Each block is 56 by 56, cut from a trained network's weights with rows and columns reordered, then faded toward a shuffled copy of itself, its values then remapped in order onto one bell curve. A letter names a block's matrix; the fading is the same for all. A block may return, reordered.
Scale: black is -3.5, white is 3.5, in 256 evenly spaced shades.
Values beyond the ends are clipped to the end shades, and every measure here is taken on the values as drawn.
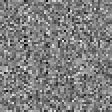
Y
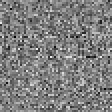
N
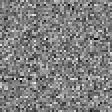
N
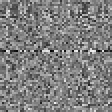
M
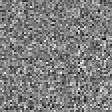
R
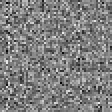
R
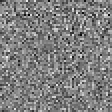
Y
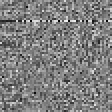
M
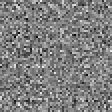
R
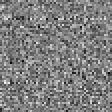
N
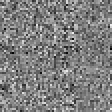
R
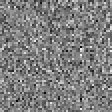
R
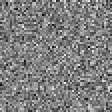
Y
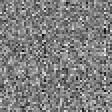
R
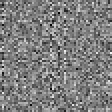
M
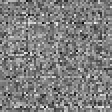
N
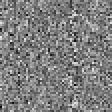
R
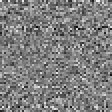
N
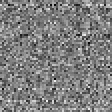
N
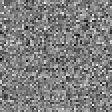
R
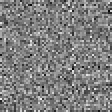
R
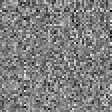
M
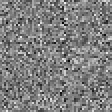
R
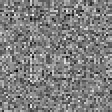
N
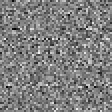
N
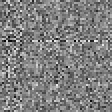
M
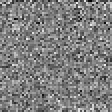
R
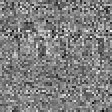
N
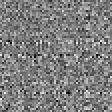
N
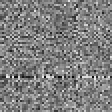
M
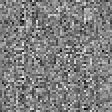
R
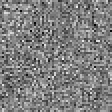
Y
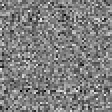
Y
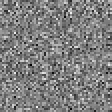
Y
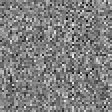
R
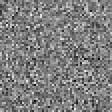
R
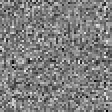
R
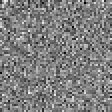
Y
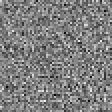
Y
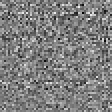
N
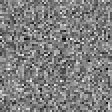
Y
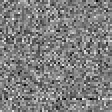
Y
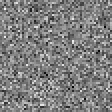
Y
